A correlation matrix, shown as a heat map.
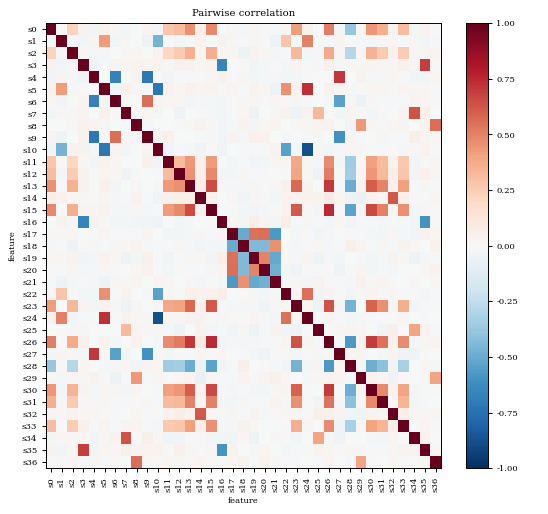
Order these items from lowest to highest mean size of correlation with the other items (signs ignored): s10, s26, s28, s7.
s7, s10, s28, s26
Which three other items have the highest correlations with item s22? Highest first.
s24, s5, s1
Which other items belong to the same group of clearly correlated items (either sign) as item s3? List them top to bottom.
s16, s35
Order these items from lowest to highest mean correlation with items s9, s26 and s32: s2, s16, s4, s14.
s4, s16, s2, s14
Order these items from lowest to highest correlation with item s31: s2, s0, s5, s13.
s5, s2, s0, s13
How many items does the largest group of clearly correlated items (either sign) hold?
12
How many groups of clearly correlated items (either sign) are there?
8
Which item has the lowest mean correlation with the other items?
s28
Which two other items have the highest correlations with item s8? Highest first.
s36, s29
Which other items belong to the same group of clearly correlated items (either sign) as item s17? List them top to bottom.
s18, s19, s20, s21
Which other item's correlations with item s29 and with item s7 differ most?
s34
